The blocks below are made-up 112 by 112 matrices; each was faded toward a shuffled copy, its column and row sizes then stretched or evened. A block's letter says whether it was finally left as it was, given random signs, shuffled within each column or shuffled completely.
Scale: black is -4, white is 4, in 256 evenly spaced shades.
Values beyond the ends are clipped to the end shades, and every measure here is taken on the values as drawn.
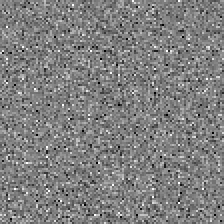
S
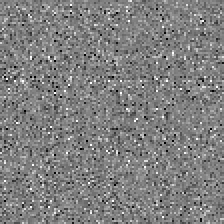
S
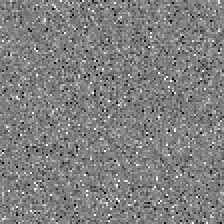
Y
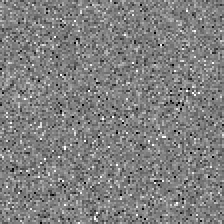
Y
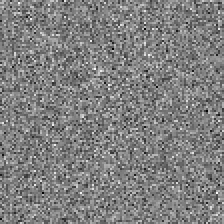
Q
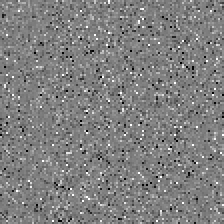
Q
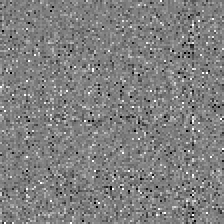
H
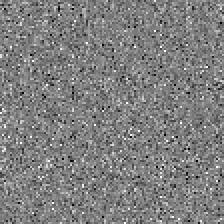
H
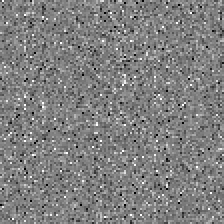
Q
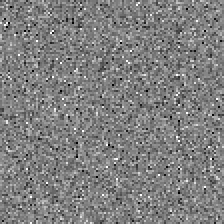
Q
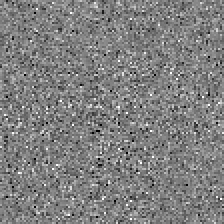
S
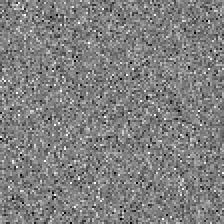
Y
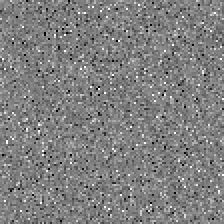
Y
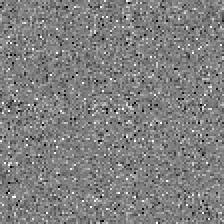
S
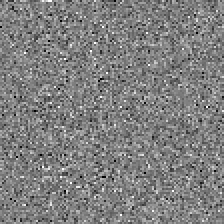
S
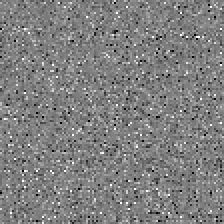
S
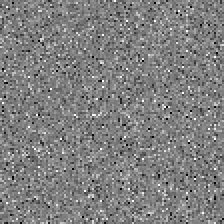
Q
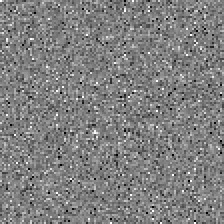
Q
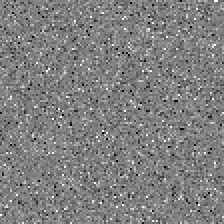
Y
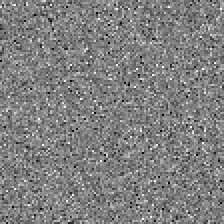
Y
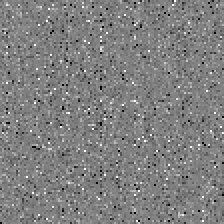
Q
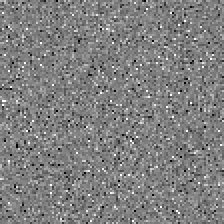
Y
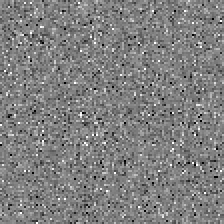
S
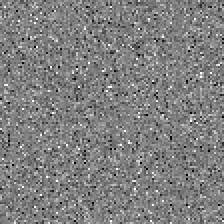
Q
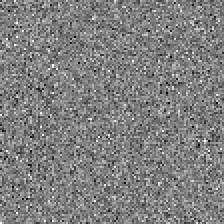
Q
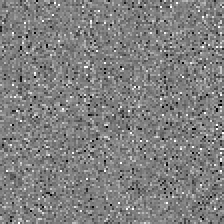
S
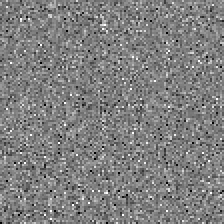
S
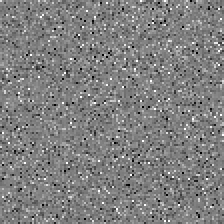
Y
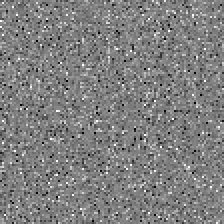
Q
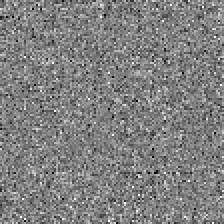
H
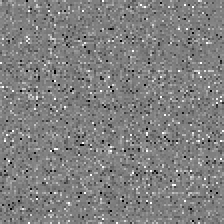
S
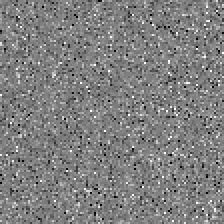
Q
